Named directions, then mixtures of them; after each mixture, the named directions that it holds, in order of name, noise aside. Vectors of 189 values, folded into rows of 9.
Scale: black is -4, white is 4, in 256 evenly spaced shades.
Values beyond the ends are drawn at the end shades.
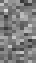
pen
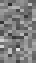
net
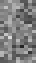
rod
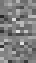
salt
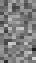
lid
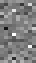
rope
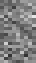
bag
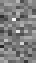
salt.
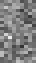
rod.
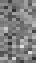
rod, rope.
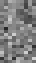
lid, rod, rope.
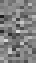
net, salt.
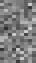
net, pen, rope.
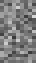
bag, net, rod.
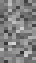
bag, lid, salt.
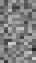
lid.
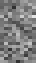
bag.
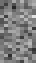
bag, lid.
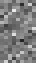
lid, rope.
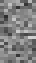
lid, pen, salt.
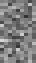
net.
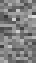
bag, pen, salt.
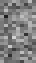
bag, lid, pen.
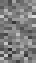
bag.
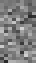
bag, lid, salt.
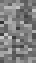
net, rod.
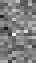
pen, rope, salt.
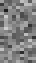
pen.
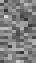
bag, pen.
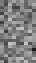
lid.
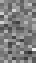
lid, rope.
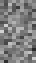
lid.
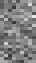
bag.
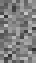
bag, lid, rope.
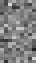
lid, net.
